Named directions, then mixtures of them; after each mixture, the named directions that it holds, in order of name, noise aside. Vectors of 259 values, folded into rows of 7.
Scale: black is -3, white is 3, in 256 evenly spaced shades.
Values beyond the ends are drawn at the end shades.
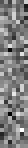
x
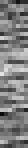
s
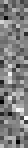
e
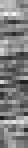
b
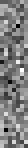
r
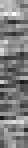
b.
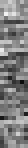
b.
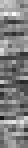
b.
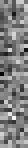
b, s, x.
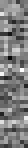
b, r, s.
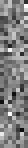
x.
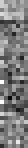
b, e.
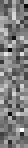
x.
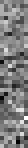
b, e, r.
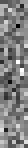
r.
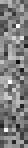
r.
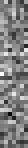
b, s, x.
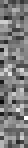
e, r, s.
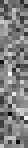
e, x.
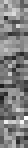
b, e.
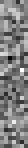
b, r, s.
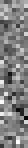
e.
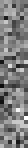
b, e, r.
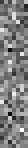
x.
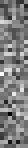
e, s, x.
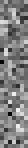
e, r, x.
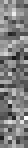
b, e, x.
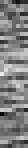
s.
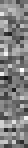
b, r, s.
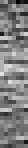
s.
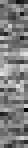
s.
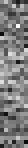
r, s.
